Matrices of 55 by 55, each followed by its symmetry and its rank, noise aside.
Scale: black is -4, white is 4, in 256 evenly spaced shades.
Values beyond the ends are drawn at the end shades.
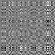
antisymmetric, rank two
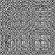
symmetric, rank four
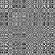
symmetric, rank three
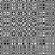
symmetric, rank two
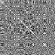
symmetric, rank four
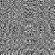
no symmetry, rank four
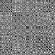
symmetric, rank four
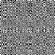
no symmetry, rank three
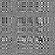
no symmetry, rank two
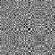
symmetric, rank four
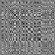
symmetric, rank three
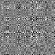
no symmetry, rank four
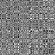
no symmetry, rank three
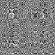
no symmetry, rank four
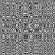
no symmetry, rank three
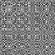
symmetric, rank four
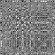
symmetric, rank four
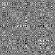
symmetric, rank four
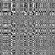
antisymmetric, rank two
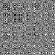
symmetric, rank four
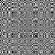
symmetric, rank two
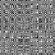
symmetric, rank three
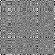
symmetric, rank two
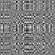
antisymmetric, rank two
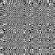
no symmetry, rank three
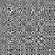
symmetric, rank four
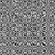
no symmetry, rank three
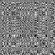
symmetric, rank three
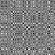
symmetric, rank two
